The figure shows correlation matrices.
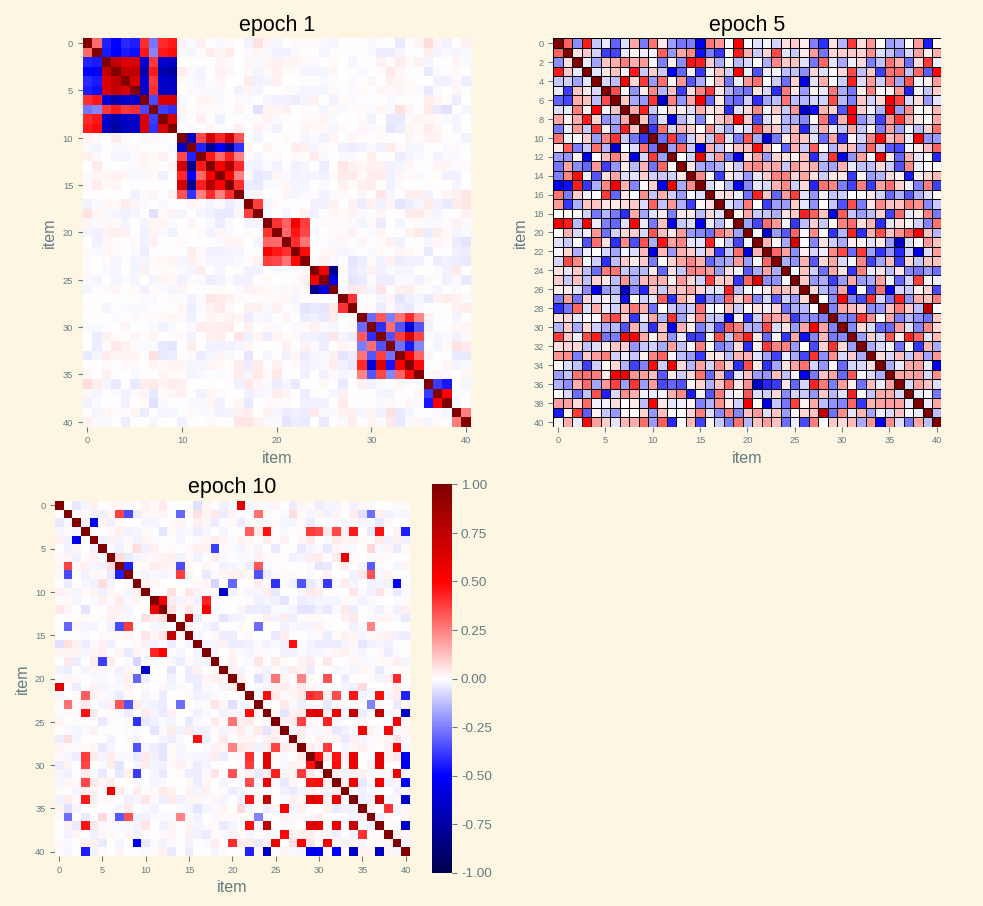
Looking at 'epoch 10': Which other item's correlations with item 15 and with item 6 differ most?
13
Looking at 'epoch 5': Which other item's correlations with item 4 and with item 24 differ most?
31
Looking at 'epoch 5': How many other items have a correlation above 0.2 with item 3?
8
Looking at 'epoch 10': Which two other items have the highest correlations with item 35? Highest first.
26, 38
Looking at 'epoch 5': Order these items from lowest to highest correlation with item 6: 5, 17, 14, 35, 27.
27, 17, 14, 5, 35
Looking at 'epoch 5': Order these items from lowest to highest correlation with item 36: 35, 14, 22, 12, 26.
22, 12, 26, 14, 35
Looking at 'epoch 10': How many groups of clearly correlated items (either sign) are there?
12
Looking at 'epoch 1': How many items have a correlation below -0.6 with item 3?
3
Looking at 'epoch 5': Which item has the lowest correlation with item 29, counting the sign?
18
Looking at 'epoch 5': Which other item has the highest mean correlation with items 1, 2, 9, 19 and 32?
23
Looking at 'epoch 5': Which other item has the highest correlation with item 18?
26
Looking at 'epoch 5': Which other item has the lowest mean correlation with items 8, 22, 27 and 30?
12
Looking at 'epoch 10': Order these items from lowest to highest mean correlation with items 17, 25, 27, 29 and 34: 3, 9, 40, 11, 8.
40, 9, 8, 11, 3
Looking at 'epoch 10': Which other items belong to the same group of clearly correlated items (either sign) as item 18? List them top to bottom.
5
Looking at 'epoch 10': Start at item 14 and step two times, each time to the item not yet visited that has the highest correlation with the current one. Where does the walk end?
36
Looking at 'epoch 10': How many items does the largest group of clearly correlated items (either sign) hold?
9
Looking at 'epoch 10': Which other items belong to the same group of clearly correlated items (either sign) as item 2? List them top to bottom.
4
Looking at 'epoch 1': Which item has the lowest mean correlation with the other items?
11
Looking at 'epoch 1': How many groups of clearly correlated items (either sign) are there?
9
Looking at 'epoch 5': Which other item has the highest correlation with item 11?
21
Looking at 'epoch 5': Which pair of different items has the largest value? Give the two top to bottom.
28, 39
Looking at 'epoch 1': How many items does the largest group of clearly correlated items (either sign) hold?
10
